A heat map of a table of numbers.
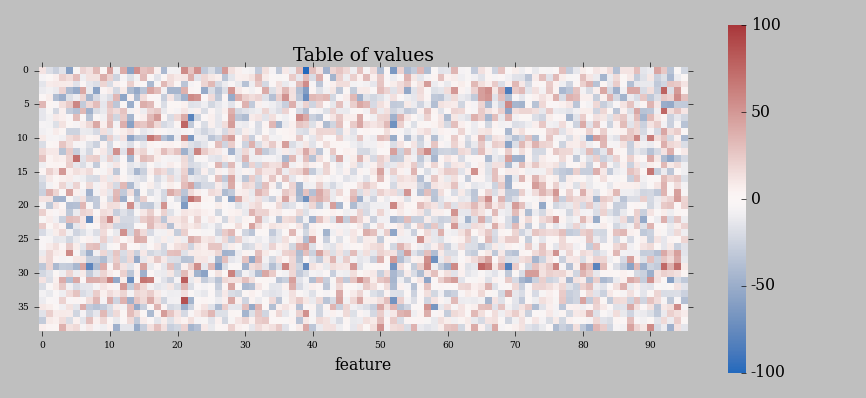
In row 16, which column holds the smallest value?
69
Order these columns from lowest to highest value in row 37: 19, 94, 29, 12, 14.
14, 19, 12, 29, 94
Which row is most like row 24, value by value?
32
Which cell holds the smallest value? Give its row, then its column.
0, 39
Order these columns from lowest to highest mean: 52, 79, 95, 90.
52, 95, 79, 90
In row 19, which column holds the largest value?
22
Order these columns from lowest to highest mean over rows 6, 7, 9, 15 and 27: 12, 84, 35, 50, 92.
84, 35, 12, 50, 92
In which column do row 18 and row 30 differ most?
28
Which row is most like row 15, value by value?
38
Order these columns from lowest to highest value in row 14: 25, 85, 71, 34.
85, 25, 34, 71
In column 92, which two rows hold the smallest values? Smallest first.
5, 13
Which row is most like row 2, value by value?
36
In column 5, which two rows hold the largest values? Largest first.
13, 5
